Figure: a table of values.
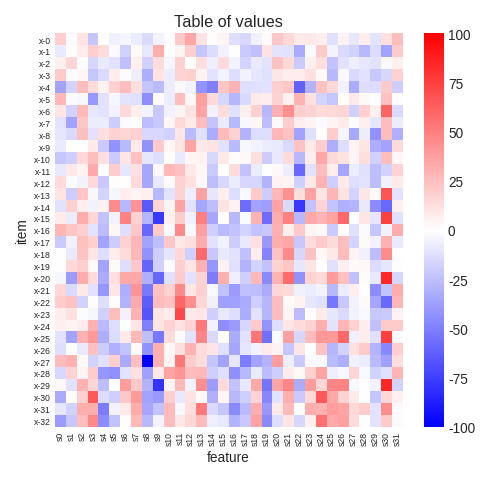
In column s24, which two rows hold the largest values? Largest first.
x-30, x-32
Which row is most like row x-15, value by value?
x-29
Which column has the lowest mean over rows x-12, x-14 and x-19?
s8
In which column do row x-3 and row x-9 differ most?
s5
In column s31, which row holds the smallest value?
x-8
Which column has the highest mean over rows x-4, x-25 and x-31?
s30
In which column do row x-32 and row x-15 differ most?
s9
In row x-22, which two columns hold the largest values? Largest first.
s11, s12
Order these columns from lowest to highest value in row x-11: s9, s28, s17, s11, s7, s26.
s26, s17, s28, s9, s7, s11
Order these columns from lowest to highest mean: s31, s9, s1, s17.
s17, s9, s1, s31
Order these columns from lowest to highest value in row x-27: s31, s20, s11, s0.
s31, s0, s20, s11
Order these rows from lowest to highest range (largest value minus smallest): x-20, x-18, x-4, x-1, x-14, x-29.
x-1, x-4, x-18, x-14, x-20, x-29
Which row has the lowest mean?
x-14
